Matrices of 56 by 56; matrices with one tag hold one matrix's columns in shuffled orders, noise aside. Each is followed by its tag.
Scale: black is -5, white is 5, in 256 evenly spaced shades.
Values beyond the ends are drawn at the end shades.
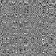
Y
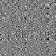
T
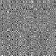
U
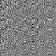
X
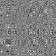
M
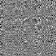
X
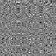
Y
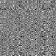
U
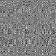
M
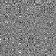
Y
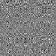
Y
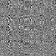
X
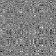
M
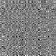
U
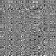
U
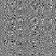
X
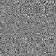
Y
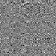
Y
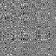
T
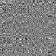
Y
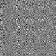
X
